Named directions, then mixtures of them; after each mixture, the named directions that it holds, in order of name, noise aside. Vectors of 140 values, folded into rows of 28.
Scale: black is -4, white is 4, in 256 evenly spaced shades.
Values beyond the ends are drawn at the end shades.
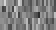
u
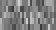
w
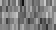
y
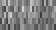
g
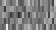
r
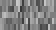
w, y.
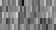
y.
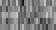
y.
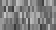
g, w.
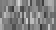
w.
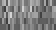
g.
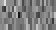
r, u.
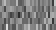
r.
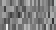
r.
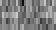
y.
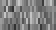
g, w.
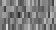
r.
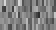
u.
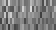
g.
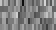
u, y.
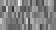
u, w.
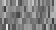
g, r.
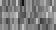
y.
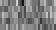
r, y.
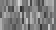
w.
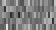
r.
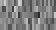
u.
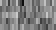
y.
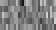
r, y.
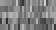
g, y.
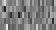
r, u.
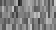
r, u.
